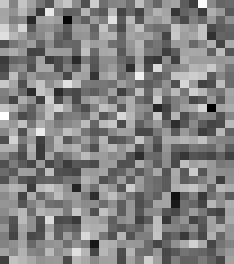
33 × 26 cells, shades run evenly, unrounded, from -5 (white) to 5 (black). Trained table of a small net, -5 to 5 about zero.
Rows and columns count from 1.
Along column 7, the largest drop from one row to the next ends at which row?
14
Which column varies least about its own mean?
17
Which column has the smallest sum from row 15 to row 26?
2
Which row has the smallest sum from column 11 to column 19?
3
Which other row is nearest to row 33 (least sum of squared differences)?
27
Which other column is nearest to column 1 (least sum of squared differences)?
15
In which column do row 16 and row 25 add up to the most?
20
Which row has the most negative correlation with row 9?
19
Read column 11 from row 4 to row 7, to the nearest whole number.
1 1 -1 1
